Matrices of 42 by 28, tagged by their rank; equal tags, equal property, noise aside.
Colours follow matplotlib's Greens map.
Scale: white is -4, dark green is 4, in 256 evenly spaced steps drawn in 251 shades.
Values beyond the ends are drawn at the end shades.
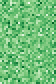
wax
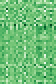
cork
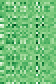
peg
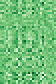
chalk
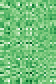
peg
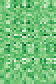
chalk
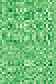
cork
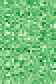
wax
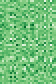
chalk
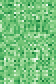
wax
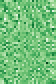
cork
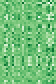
chalk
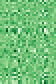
peg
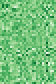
wax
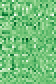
wax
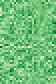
cork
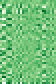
peg
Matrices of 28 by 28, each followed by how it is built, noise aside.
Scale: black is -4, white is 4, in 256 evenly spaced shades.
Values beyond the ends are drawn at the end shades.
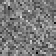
Toeplitz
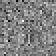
low rank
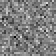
Toeplitz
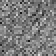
Hankel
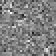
block diagonal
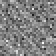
Toeplitz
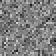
Hankel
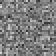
blocks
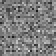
blocks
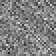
Toeplitz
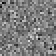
block diagonal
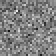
noise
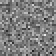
noise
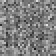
blocks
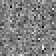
uneven columns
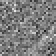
Hankel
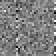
uneven columns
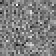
low rank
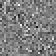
block diagonal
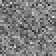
Toeplitz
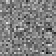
low rank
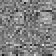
low rank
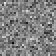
noise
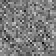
Toeplitz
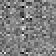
low rank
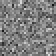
noise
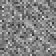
Toeplitz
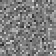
noise
